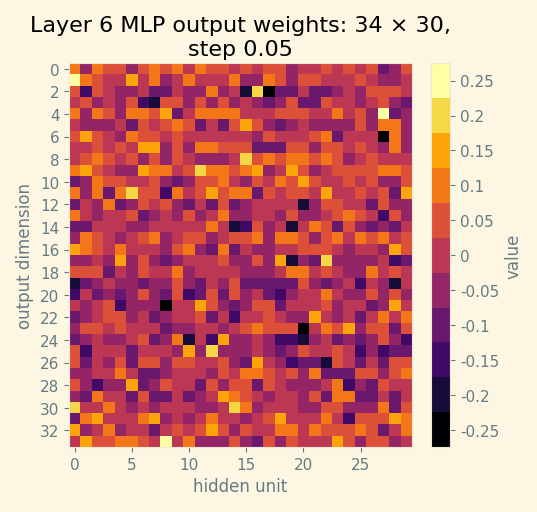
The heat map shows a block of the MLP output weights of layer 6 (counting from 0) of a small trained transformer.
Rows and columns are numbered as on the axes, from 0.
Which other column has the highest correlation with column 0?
10
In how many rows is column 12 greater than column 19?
17
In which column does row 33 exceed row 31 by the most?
8
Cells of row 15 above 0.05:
8
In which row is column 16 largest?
2
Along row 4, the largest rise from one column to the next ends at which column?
27
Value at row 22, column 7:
-0.1
